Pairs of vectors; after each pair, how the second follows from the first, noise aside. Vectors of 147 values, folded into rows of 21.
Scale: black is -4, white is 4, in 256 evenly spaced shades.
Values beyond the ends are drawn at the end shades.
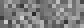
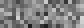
shuffled.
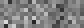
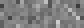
wrapped around, partly zeroed.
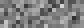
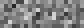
wrapped around.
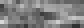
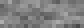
shrunk.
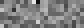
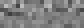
wrapped around, partly zeroed.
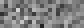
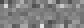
negated, partly zeroed.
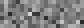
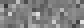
negated, partly zeroed.
